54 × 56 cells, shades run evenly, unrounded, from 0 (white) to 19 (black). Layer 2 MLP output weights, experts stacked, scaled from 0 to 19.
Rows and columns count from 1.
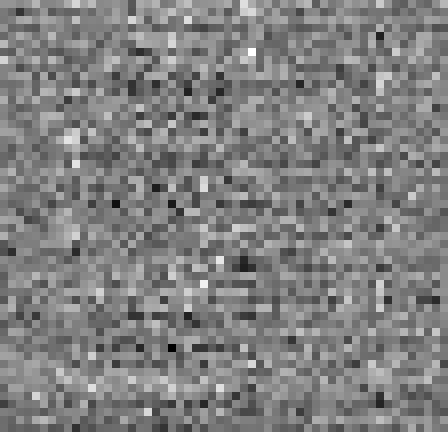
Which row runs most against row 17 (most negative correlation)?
16
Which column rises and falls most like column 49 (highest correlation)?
55
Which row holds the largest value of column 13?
44
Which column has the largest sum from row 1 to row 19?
46
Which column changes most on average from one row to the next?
22
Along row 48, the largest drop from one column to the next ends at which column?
26
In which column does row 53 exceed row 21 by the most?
10
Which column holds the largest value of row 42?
13
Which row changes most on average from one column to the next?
38
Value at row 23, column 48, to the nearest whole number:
11
